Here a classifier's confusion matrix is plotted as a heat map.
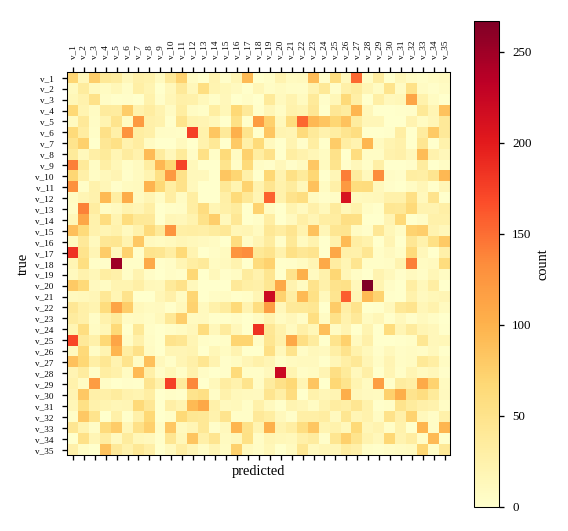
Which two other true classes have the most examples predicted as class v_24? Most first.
v_18, v_5
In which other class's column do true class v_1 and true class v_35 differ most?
v_27
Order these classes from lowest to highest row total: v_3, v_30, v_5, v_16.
v_3, v_16, v_30, v_5
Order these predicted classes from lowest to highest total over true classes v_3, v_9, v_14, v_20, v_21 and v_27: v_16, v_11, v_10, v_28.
v_16, v_10, v_11, v_28
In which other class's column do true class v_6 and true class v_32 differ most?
v_12
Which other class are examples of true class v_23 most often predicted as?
v_11
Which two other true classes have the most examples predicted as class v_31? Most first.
v_30, v_14
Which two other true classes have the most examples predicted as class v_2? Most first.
v_13, v_14
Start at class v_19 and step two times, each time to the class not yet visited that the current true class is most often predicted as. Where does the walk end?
v_5
